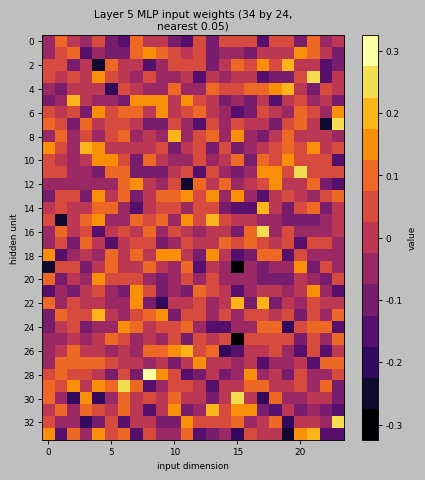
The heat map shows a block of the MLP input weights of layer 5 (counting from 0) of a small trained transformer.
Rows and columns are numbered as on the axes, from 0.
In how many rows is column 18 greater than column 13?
15
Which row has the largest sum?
29
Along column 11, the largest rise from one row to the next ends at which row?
13
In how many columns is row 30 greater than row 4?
11
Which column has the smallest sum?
22
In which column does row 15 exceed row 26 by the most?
14
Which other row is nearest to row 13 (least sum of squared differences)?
8
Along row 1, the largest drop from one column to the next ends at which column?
3
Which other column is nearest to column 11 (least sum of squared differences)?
2
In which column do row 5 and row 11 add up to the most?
20
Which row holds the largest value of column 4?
23
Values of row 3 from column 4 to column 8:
0.15 0.05 0 -0.05 0.05
